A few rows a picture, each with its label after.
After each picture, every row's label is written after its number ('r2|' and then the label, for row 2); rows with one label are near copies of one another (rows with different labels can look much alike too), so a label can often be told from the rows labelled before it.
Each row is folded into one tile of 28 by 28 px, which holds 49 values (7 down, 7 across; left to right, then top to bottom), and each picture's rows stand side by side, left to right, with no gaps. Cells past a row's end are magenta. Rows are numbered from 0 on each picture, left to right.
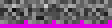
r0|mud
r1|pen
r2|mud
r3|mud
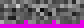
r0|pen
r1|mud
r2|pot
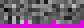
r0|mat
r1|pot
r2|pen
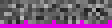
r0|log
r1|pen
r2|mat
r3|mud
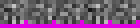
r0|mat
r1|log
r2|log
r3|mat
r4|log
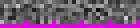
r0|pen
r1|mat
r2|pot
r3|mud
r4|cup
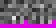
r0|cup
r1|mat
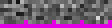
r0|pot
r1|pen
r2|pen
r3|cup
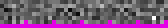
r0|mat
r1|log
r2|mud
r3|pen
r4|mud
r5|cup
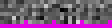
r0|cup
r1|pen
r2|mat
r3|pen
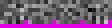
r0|log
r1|pot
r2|mud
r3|mat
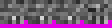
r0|cup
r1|cup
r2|cup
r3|mat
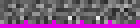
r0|log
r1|log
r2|cup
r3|cup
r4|mud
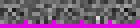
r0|mud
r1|log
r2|mud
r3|cup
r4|mud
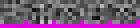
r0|pot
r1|mat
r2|mud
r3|pen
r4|mud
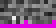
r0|cup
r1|pot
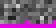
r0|pen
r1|cup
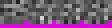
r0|pot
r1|cup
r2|log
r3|log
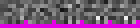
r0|log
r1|mud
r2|mat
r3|cup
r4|cup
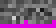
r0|cup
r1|mud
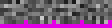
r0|pot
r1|cup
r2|pot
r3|mat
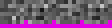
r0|cup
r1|pen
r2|pot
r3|pen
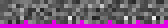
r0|log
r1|mud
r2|cup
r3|pen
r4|cup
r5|cup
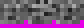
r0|pen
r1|pot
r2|pen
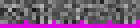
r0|mud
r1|mat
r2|log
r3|pot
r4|mat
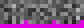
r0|mat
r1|mud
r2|log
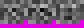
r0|mud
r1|mud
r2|pen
